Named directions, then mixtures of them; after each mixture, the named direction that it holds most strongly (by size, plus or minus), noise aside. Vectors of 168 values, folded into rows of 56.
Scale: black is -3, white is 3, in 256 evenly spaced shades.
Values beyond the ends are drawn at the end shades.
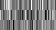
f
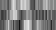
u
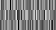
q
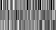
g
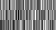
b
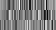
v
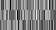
q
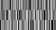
q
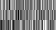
b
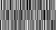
v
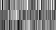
g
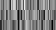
q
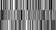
g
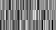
b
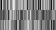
g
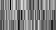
q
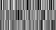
g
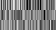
g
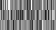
f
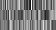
v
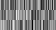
b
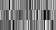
v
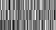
b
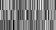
f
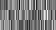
v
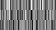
f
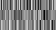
g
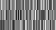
b
